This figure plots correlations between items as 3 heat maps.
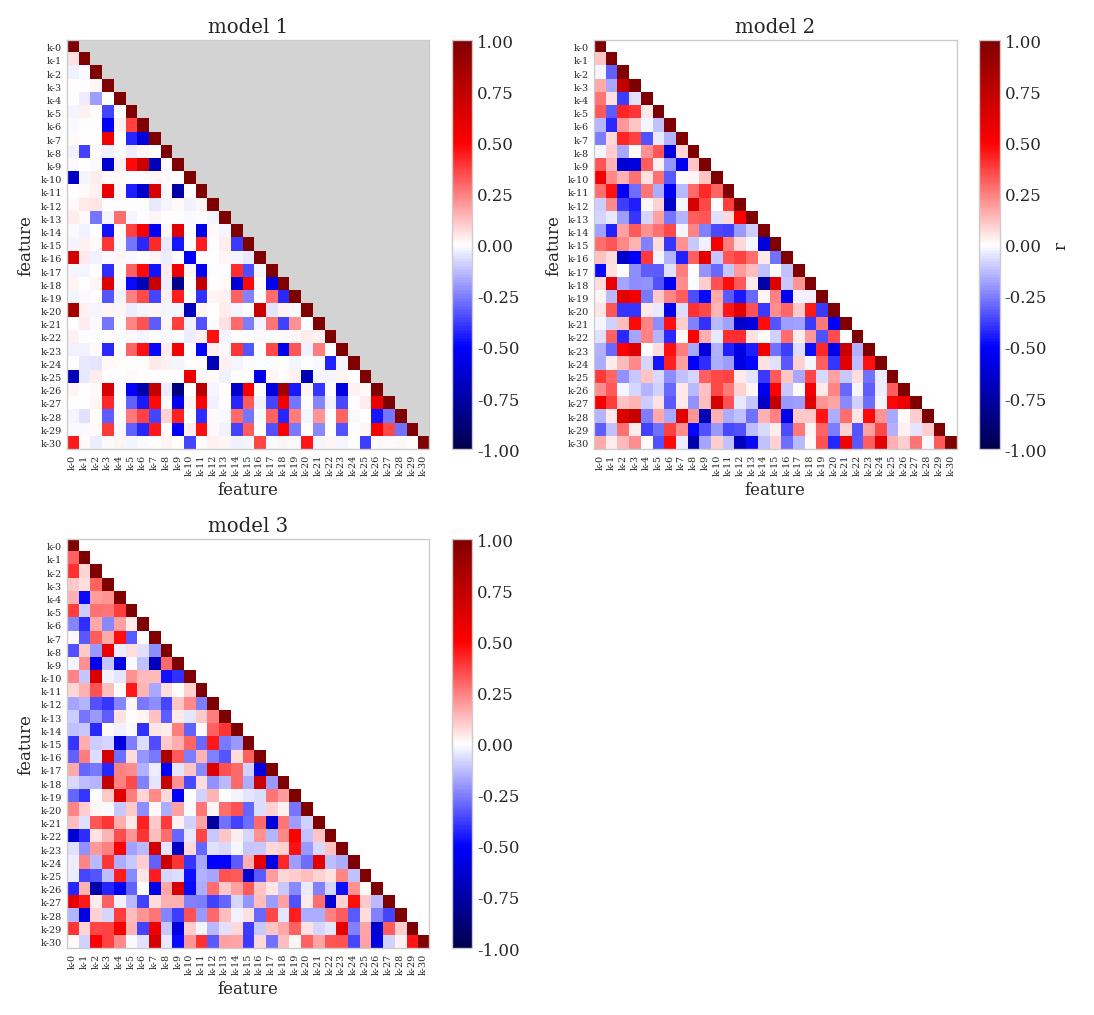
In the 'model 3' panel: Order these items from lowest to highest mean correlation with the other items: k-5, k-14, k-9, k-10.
k-9, k-10, k-14, k-5
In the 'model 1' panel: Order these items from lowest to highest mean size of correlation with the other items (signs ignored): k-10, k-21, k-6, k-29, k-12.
k-12, k-10, k-21, k-29, k-6
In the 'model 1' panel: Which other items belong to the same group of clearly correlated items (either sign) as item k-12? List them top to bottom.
k-22, k-24
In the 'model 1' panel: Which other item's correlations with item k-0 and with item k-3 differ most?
k-20
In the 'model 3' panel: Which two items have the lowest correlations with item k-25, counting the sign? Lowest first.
k-15, k-10
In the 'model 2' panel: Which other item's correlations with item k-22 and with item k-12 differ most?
k-21
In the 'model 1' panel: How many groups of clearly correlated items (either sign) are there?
5
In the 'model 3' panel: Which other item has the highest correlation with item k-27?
k-0
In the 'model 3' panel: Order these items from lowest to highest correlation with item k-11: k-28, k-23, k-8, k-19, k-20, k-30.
k-23, k-28, k-19, k-8, k-20, k-30
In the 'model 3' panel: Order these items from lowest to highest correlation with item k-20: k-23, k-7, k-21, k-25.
k-23, k-21, k-7, k-25
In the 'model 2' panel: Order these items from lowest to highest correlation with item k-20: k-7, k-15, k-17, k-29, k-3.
k-3, k-29, k-7, k-17, k-15
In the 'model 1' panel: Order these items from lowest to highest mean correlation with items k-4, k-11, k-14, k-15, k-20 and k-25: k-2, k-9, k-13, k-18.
k-9, k-2, k-13, k-18
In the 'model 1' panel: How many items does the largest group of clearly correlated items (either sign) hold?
17
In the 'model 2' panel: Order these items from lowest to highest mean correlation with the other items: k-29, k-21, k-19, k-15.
k-29, k-21, k-19, k-15
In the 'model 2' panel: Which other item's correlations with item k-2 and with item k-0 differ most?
k-9
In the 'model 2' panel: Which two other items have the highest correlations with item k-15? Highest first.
k-27, k-18
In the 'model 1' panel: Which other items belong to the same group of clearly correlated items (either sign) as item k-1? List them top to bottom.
k-8
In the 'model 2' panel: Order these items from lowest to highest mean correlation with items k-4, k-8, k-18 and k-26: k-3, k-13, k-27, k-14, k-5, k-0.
k-14, k-3, k-5, k-13, k-0, k-27
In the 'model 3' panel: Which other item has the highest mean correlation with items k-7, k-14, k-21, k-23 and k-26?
k-25
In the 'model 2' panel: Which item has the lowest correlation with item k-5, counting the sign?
k-24
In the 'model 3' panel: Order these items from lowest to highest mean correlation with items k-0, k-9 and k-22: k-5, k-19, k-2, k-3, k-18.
k-19, k-2, k-3, k-18, k-5
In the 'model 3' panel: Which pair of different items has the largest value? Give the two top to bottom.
k-8, k-16
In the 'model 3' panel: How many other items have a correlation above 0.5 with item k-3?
3
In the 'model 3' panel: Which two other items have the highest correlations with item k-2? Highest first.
k-10, k-30
